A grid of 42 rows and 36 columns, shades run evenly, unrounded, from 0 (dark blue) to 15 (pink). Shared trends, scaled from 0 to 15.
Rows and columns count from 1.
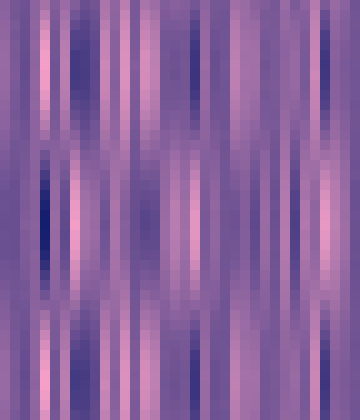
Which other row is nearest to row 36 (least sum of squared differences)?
10
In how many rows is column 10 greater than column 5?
15
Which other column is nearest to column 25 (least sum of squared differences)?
21
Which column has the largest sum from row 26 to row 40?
13
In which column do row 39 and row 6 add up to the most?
5
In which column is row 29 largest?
8
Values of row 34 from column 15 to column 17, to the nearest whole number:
11 10 7
